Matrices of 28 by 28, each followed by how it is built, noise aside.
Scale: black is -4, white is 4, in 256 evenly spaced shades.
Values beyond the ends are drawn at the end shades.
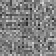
blocks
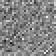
Hankel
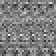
repeating columns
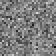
noise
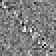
banded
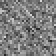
Toeplitz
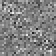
banded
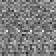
repeating columns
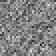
Hankel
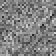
Hankel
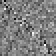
banded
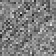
Hankel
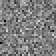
noise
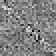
banded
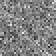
Toeplitz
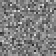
noise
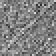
Hankel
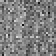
blocks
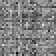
blocks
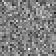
noise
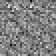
repeating columns
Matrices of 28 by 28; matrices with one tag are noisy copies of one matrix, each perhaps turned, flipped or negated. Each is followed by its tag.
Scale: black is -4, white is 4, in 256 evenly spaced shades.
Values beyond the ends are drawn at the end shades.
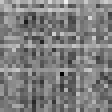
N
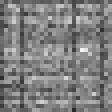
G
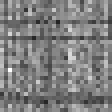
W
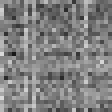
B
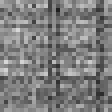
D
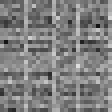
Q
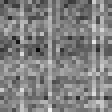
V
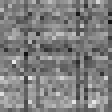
B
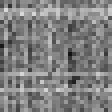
W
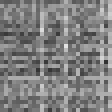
N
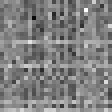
N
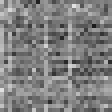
N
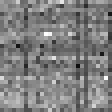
B
